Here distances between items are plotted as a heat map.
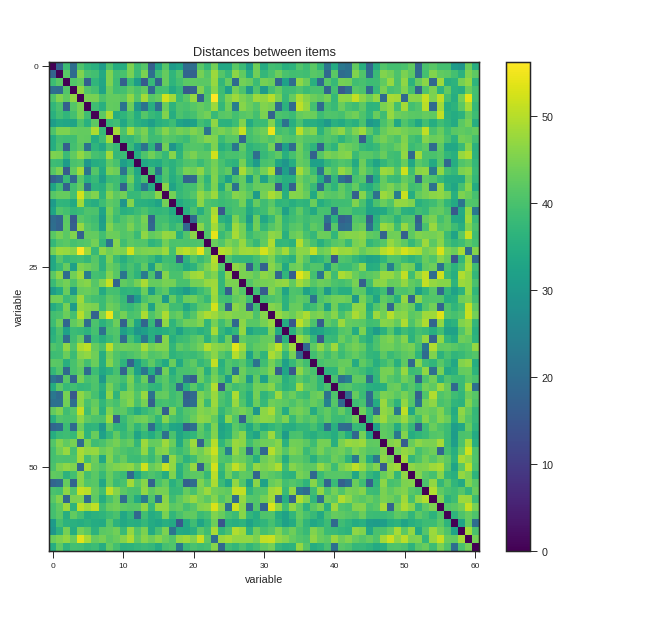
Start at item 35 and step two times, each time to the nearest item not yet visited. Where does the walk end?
53
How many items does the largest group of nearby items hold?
11
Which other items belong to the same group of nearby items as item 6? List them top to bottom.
31
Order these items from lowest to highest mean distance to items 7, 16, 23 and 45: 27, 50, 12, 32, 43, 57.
43, 57, 12, 32, 27, 50
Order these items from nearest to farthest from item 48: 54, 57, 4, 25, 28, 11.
28, 25, 57, 11, 54, 4
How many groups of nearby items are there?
15
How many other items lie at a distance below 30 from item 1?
10
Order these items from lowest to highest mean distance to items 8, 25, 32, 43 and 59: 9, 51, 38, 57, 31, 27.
38, 57, 51, 9, 27, 31
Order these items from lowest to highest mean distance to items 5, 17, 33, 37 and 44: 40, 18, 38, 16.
38, 18, 40, 16
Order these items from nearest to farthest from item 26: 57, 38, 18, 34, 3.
34, 38, 57, 18, 3
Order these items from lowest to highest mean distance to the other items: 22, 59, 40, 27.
40, 22, 27, 59
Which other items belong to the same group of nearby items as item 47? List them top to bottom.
4, 21, 50
